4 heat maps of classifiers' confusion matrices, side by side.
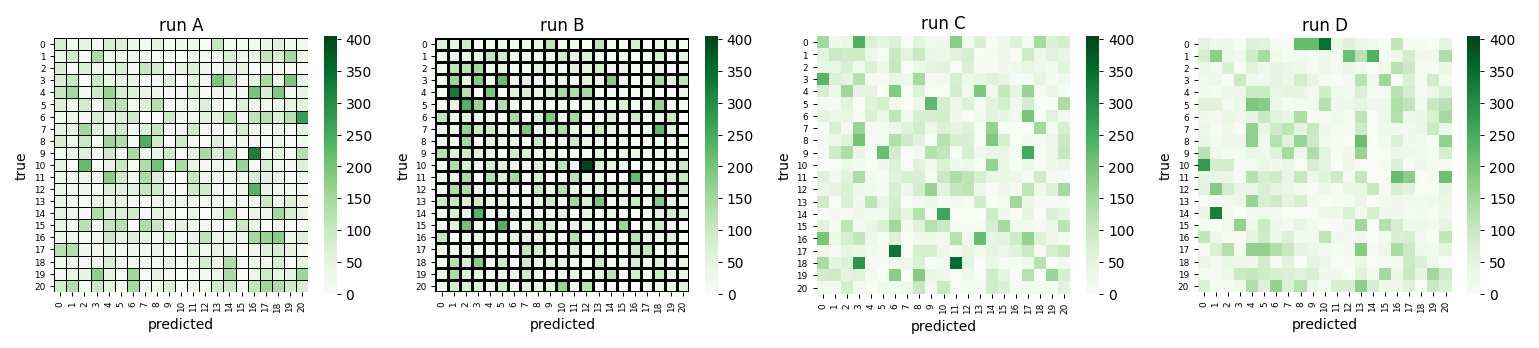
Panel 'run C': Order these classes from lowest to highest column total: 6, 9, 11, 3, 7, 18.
7, 18, 9, 11, 3, 6
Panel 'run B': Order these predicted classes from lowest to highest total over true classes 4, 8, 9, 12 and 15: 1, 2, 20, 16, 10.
16, 20, 10, 1, 2
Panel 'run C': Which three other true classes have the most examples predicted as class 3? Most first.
18, 0, 8
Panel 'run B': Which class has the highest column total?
2
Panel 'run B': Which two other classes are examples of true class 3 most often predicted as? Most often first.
5, 14
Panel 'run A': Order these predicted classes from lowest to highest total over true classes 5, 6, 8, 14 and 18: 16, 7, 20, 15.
15, 16, 7, 20
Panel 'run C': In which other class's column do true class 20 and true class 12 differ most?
9
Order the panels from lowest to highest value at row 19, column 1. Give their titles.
run D, run A, run C, run B
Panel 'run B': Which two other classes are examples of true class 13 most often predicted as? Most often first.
18, 11
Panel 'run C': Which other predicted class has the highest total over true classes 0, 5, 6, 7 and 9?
17
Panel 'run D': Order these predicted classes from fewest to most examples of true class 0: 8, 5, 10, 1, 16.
1, 5, 16, 8, 10
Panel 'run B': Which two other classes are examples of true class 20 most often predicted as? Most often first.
10, 12
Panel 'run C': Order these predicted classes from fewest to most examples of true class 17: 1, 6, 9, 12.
1, 12, 9, 6
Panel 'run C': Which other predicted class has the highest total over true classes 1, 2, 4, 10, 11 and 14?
6
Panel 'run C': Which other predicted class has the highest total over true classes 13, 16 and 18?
11
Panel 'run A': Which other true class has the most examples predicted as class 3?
19
